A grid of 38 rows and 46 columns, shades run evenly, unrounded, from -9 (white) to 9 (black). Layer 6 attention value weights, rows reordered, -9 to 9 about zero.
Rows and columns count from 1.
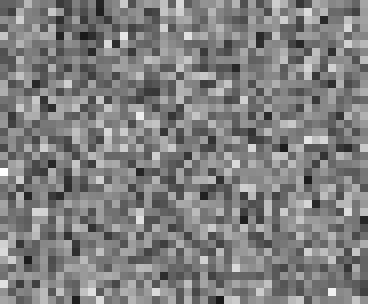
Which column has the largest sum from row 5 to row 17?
12
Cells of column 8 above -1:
25
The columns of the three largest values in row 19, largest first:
36, 44, 43
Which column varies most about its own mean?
39
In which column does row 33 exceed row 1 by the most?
4
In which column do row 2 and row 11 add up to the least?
23
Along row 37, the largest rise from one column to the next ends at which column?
13
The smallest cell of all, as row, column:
22, 1
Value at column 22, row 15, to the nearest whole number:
5
